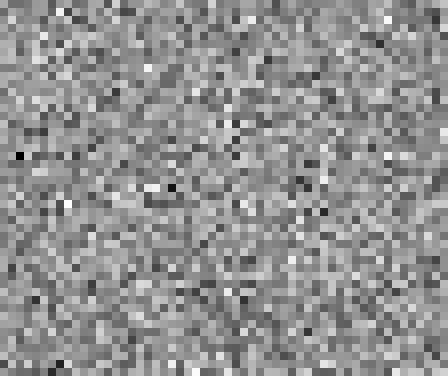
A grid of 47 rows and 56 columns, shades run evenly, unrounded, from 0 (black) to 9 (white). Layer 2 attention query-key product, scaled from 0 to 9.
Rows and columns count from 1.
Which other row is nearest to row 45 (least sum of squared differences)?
18
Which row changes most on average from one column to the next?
20
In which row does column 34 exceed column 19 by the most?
26
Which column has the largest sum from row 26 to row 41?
37
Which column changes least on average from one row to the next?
53
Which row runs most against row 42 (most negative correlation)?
47
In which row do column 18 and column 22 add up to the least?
24
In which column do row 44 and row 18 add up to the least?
30
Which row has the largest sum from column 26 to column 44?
35
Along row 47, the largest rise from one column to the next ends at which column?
50
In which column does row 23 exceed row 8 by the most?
41
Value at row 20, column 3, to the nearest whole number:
0
